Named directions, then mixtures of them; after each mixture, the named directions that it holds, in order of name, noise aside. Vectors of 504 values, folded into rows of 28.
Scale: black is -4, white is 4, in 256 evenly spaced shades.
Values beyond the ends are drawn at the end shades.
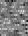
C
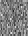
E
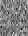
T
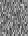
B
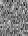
C, T.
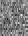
B, C, E.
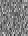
B, E.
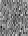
B, E, T.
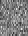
E, T.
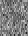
B, C, E.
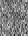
B, C, E.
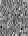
B, E, T.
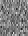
T.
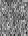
B, C, E.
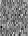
B, E, T.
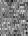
C, E.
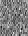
B, E, T.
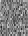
E, T.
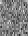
B, C, T.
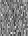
E.
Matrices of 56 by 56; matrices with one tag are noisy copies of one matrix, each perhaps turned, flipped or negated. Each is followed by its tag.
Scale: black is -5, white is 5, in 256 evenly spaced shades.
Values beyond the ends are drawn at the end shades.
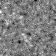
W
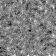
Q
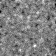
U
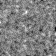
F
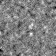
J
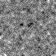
J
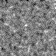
Q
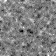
J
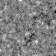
W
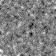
J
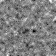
J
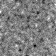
U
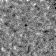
Q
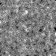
F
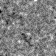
W
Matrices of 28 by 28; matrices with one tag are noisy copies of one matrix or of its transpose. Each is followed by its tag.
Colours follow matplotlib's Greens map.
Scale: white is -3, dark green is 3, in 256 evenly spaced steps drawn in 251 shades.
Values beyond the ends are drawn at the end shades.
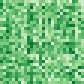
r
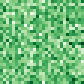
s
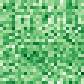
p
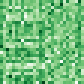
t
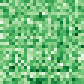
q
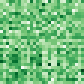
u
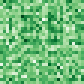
t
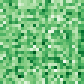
q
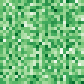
s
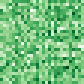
u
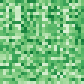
t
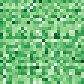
s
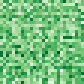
s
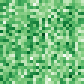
r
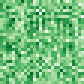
r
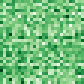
s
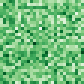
p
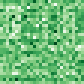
t
